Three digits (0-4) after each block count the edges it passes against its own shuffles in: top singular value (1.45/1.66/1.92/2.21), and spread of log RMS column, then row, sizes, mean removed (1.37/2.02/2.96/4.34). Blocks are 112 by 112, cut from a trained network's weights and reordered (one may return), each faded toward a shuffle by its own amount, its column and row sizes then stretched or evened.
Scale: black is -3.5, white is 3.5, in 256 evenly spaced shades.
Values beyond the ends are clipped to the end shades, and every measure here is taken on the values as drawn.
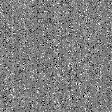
0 2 0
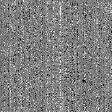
2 3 0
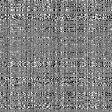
4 0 4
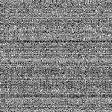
4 0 1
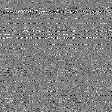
1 1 4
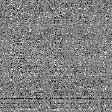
2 2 1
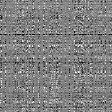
4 4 2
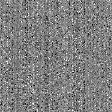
2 2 0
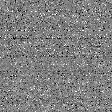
0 0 2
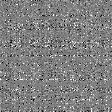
1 1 3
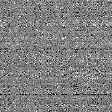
3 2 2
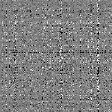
2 3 2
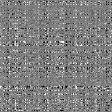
3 2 4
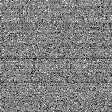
2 0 0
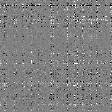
3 3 3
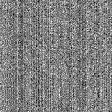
4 1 0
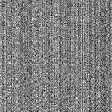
4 0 1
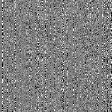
3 4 0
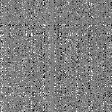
1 3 2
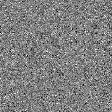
1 1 1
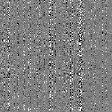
0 4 2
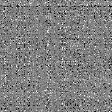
2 3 1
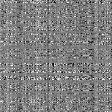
3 1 4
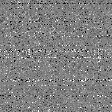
0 1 3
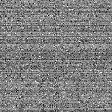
4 1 0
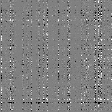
3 4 2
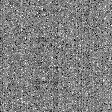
1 0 0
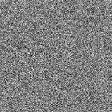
3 1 0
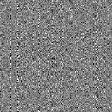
3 3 1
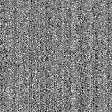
2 0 1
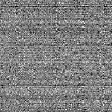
4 2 1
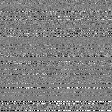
4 0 4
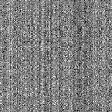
4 0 2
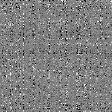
1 3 2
